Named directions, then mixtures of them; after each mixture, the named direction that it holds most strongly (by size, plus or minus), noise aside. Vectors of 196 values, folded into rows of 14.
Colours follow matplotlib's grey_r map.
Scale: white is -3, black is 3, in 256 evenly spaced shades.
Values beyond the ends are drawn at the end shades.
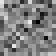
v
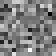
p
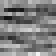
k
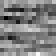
k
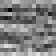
k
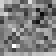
v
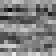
k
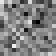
v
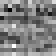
k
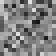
v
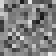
v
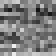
k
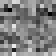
p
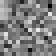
p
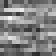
k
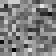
p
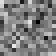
v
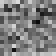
v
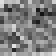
v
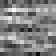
k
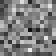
p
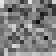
v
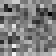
p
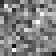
v
